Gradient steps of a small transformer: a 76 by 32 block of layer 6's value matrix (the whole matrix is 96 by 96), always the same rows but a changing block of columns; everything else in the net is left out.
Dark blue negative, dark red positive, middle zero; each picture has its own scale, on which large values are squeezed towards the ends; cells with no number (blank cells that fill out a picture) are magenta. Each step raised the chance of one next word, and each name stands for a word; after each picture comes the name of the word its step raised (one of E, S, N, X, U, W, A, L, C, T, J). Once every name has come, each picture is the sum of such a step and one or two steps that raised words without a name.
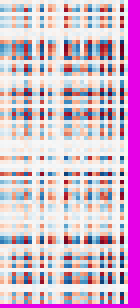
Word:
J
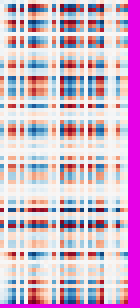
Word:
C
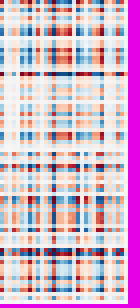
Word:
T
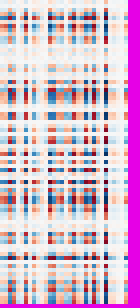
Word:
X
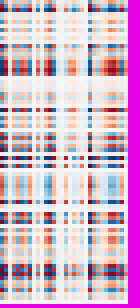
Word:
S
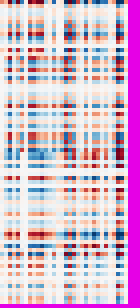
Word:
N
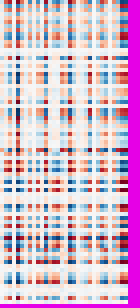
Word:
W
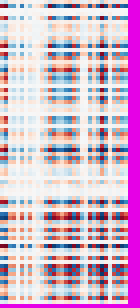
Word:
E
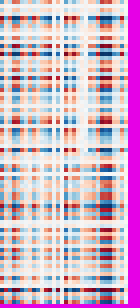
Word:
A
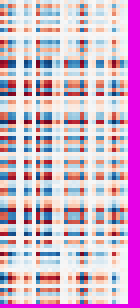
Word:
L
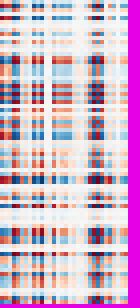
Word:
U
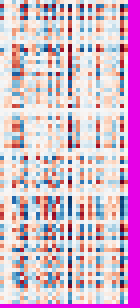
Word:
T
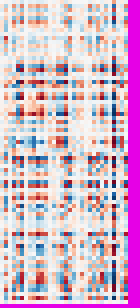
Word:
X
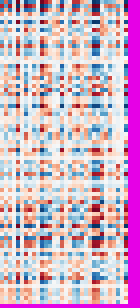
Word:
C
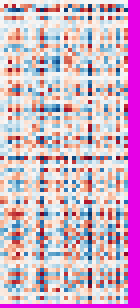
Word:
S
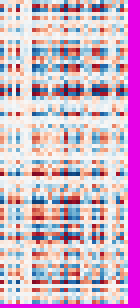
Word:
J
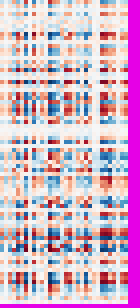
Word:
W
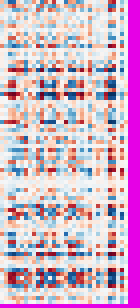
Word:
L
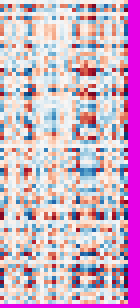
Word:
E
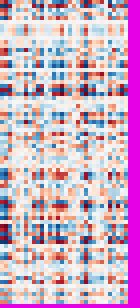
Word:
L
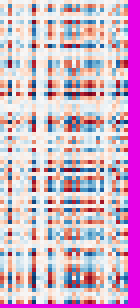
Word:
L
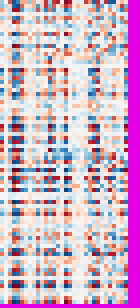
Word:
N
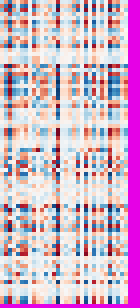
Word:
C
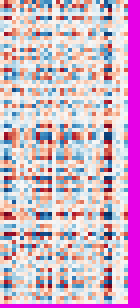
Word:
N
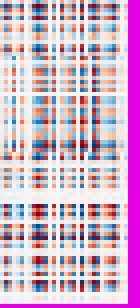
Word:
W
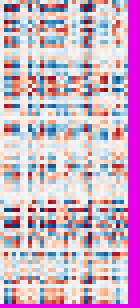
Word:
C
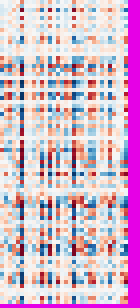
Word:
J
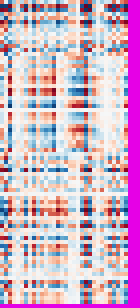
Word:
C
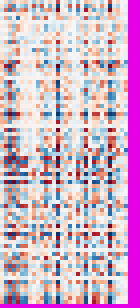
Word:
X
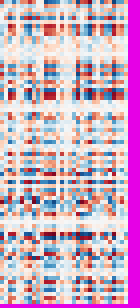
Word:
X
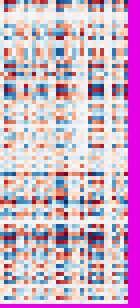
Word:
T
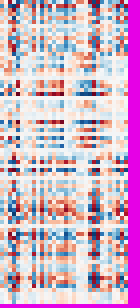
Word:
L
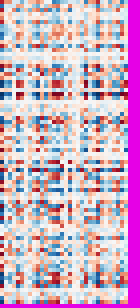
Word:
L
